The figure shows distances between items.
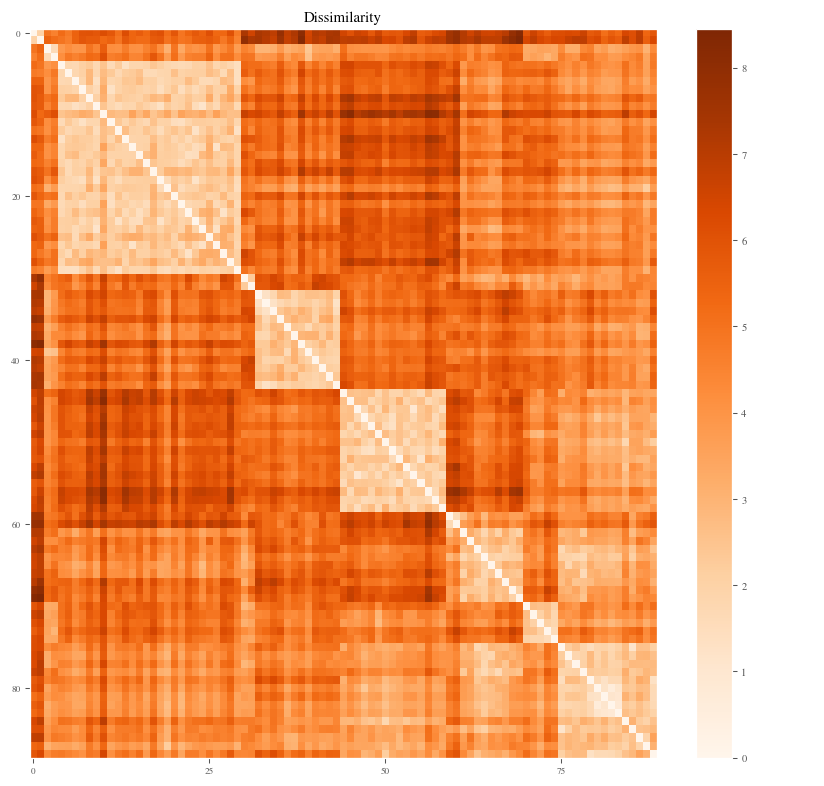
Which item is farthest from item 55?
10
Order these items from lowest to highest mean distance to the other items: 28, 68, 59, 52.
52, 28, 68, 59
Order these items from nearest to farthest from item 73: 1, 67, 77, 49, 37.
49, 77, 37, 67, 1
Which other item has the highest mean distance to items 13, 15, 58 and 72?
60
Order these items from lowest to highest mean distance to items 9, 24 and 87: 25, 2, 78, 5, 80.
5, 25, 78, 80, 2
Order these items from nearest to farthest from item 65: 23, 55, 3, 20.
23, 20, 3, 55
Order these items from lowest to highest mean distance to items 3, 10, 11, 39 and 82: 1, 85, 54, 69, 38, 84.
85, 84, 38, 69, 54, 1
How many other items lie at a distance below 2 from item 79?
6
